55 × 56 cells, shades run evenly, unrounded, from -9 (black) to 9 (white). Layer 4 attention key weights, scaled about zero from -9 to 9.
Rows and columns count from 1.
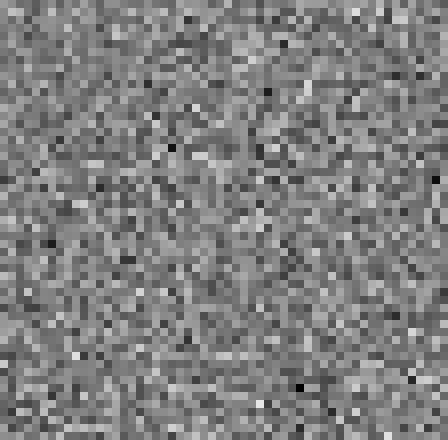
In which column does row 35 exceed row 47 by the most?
1
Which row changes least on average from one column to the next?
22
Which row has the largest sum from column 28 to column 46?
45
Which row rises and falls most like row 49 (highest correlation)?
52
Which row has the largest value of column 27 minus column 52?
21
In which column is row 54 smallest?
38
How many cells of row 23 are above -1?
34
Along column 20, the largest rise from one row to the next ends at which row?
16
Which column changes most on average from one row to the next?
55
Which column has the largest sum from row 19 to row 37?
23
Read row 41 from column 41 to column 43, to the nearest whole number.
2 -3 5
